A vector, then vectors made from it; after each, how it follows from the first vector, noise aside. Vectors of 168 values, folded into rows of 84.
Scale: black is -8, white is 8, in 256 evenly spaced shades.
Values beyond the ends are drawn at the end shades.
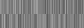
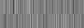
wrapped around, negated, partly zeroed.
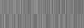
shrunk.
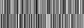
reversed, scaled up.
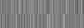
reversed, partly zeroed.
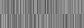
sign-scrambled.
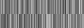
reversed, scaled up.
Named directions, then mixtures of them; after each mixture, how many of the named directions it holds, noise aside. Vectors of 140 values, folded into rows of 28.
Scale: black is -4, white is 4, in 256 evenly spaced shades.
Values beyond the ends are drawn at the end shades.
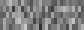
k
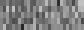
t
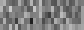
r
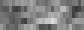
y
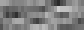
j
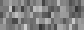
four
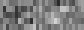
four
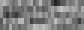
two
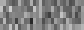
one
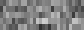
four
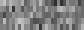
four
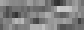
one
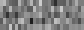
two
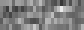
four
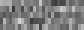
three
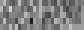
one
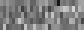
three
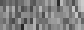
one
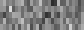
three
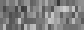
four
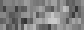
two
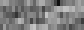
two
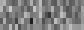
one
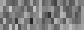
one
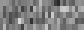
four
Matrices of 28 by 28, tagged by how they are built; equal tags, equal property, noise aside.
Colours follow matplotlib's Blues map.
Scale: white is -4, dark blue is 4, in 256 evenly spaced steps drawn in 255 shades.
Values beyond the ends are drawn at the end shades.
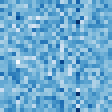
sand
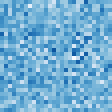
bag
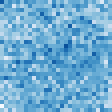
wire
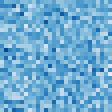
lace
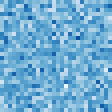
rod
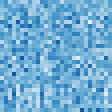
bag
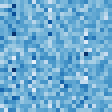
sand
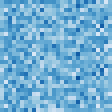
lace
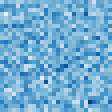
bag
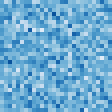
lace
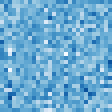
sand
